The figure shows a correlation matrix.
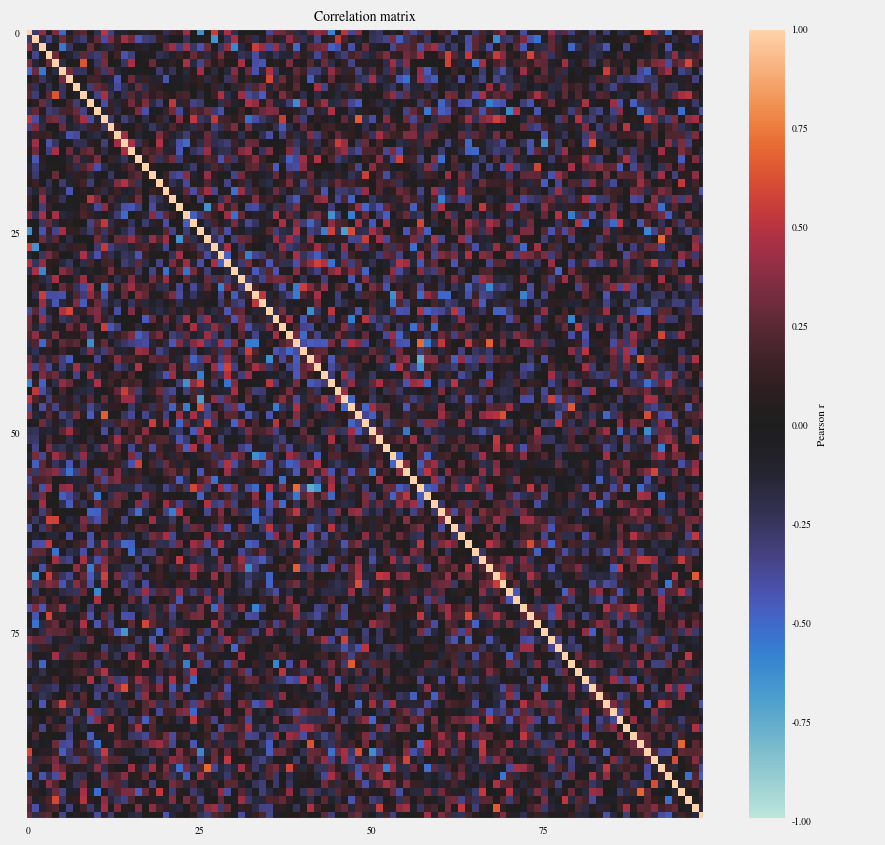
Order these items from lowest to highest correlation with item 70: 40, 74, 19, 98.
40, 98, 19, 74
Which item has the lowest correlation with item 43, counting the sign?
25
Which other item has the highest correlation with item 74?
17
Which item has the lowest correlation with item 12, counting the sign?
37
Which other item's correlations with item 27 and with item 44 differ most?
0
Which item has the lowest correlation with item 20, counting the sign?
30
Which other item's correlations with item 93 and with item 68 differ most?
69
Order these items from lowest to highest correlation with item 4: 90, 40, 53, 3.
40, 90, 3, 53
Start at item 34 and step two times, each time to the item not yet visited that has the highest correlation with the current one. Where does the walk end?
2
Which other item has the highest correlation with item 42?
29
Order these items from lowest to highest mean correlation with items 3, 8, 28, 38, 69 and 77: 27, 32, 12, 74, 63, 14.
32, 14, 12, 27, 63, 74
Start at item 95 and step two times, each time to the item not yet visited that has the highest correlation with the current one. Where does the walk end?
41
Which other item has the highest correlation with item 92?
26
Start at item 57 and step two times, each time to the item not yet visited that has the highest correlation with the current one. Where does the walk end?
67
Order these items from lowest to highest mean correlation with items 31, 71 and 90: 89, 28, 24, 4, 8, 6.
6, 28, 24, 89, 8, 4
